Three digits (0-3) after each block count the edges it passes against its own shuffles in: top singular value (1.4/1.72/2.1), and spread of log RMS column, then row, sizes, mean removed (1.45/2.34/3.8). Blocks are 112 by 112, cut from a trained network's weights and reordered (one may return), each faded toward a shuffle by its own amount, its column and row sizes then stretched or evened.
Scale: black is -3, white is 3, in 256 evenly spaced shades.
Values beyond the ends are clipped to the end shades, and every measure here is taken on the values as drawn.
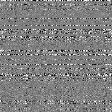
2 1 3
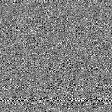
3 0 2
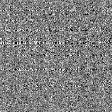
2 1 2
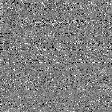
1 0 2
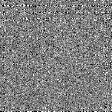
1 1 2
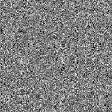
3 2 0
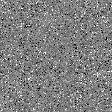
0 1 0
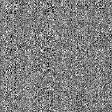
1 2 1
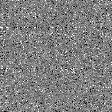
2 1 1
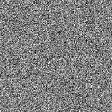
3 1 0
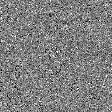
0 1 0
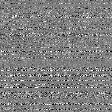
0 0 3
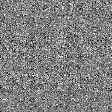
0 0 2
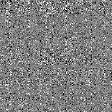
1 2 2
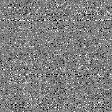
2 1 2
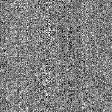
2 2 0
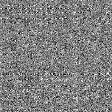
1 0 2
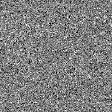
0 1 1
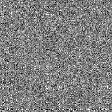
2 1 1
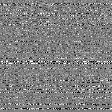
1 0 3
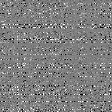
2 2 3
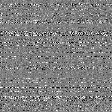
0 1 3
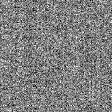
1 0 1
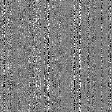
1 3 0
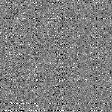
2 2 2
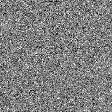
0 0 1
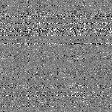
1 1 3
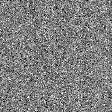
0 1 0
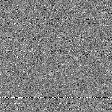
2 0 2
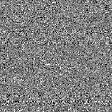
2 1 2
